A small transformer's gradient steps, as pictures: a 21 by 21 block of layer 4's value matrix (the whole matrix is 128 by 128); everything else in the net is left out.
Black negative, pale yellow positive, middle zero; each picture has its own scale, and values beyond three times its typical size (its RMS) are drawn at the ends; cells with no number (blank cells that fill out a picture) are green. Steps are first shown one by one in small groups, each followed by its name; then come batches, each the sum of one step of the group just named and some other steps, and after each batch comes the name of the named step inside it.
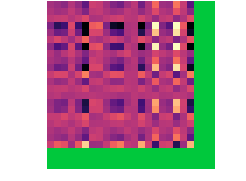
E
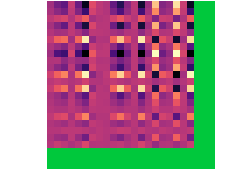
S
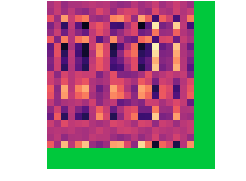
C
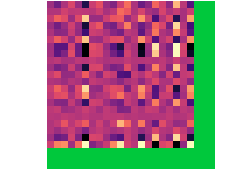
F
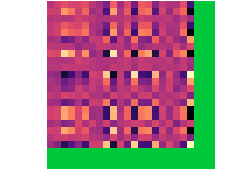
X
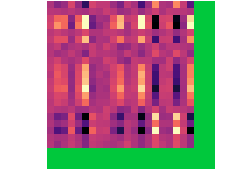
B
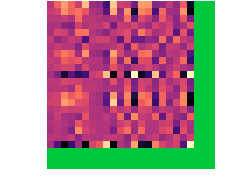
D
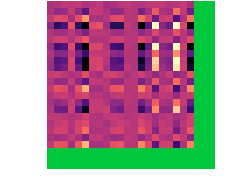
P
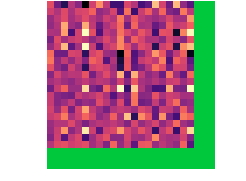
S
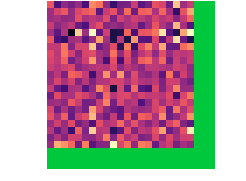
E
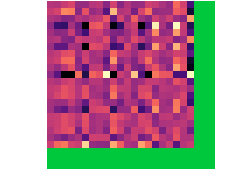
E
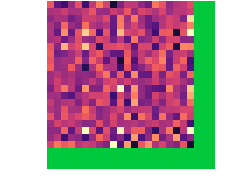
P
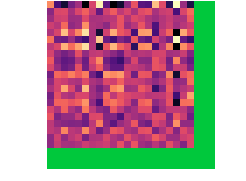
B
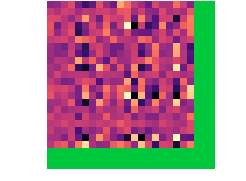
F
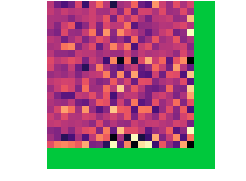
P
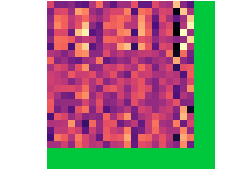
B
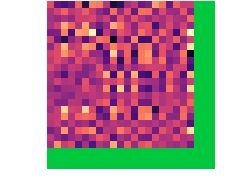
X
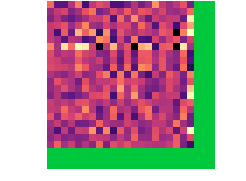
B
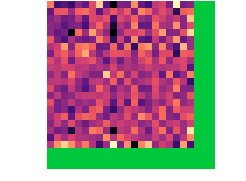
E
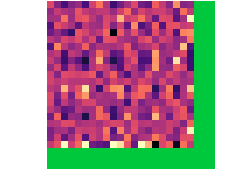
C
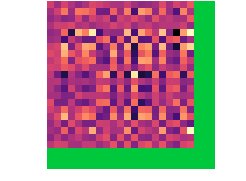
X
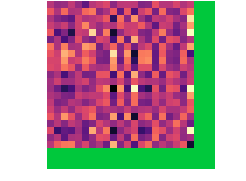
B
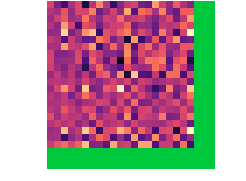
P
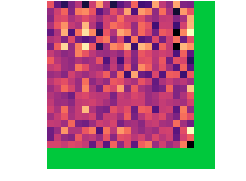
B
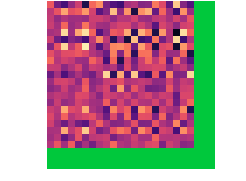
X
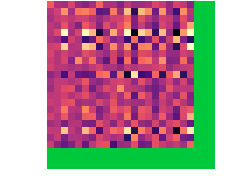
D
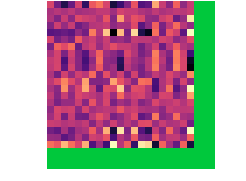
C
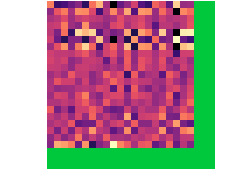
B
